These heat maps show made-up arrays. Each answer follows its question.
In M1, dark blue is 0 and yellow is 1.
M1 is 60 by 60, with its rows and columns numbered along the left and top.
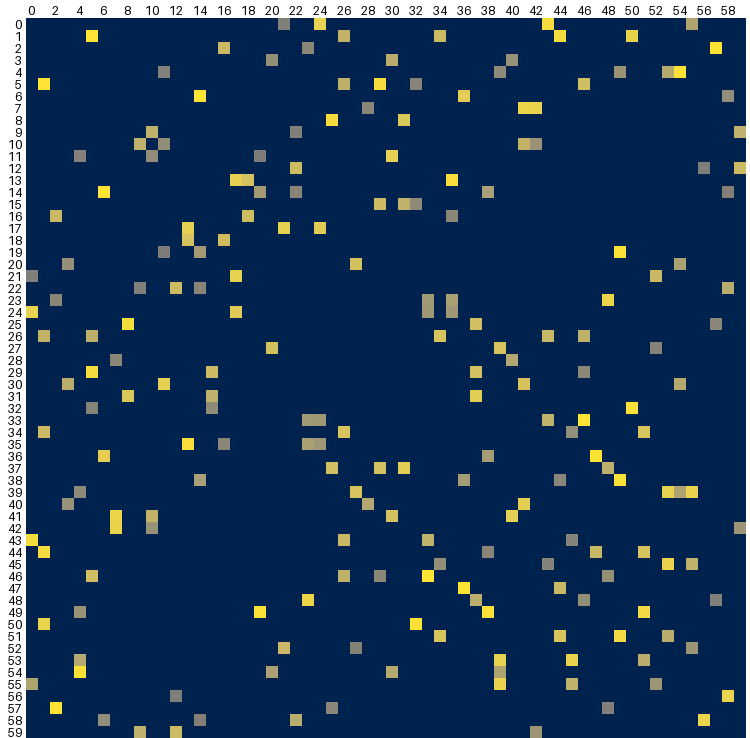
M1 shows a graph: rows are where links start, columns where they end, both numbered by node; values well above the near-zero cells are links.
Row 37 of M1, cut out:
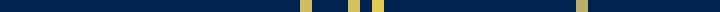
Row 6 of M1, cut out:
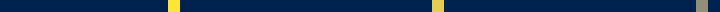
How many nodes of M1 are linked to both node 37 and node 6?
0
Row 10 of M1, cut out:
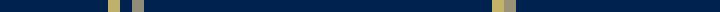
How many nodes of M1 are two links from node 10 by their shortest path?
7
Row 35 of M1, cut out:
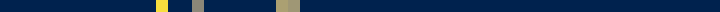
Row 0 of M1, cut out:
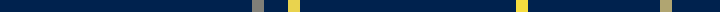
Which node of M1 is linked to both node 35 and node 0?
node 24
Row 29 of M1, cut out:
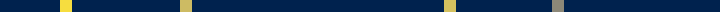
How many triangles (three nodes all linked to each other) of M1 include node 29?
1
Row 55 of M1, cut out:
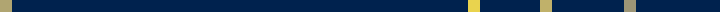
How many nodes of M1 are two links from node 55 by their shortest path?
8
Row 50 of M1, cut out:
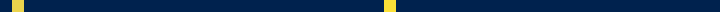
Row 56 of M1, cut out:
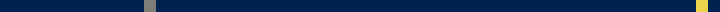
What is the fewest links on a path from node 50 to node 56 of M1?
6
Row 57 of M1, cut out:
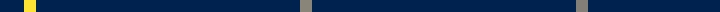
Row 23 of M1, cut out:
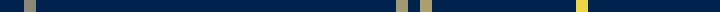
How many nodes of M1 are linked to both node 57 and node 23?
2
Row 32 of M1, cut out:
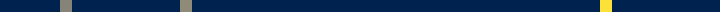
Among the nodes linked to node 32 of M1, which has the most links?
node 5
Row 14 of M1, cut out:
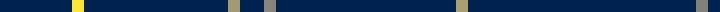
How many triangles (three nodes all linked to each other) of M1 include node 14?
2
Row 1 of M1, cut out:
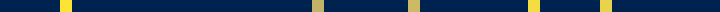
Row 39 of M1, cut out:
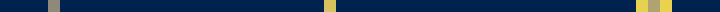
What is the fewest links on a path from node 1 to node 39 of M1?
4
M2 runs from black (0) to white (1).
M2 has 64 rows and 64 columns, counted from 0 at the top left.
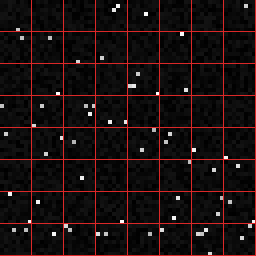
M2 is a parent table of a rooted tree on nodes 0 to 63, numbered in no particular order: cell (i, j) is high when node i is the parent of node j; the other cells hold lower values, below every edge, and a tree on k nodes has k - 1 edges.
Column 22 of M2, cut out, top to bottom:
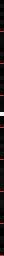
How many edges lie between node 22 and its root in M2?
5
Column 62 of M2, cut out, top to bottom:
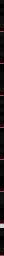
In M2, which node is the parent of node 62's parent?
39
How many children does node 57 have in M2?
5
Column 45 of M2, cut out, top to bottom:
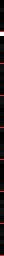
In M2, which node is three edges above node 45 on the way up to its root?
30
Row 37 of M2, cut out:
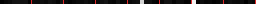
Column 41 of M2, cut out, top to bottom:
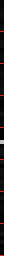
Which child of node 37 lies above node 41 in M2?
35
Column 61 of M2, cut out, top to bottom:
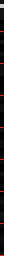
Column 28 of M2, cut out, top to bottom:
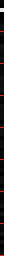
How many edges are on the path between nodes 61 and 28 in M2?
9
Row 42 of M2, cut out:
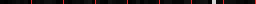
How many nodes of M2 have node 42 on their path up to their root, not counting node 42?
3
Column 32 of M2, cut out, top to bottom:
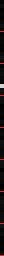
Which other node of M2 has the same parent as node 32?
33
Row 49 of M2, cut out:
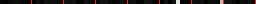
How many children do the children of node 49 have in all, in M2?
4
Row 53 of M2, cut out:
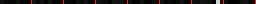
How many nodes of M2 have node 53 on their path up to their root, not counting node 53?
2
